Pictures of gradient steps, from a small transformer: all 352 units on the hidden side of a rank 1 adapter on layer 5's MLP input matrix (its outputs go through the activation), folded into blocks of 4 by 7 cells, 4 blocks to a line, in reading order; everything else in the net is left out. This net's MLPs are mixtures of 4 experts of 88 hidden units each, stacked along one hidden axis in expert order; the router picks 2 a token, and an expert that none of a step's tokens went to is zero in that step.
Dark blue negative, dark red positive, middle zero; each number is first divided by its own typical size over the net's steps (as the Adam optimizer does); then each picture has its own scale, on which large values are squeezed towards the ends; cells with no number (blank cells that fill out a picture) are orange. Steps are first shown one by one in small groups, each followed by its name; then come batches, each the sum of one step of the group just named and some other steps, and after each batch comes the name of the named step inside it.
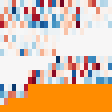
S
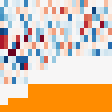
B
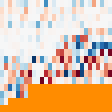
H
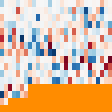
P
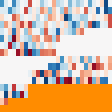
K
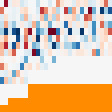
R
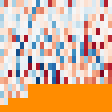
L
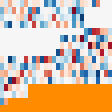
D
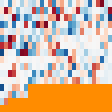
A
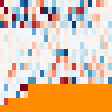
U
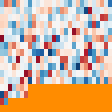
P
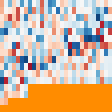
D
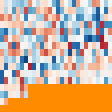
K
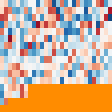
A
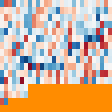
L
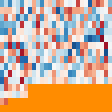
A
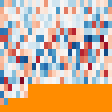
P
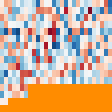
R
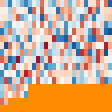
D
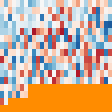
H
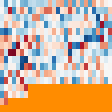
B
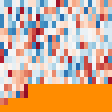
H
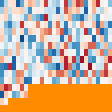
P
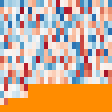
H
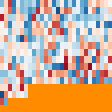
P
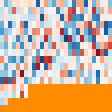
D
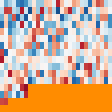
U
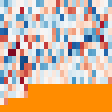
B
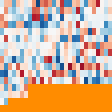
S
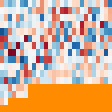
B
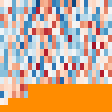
L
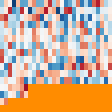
K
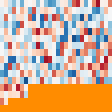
D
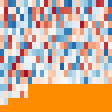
A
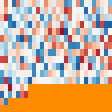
P
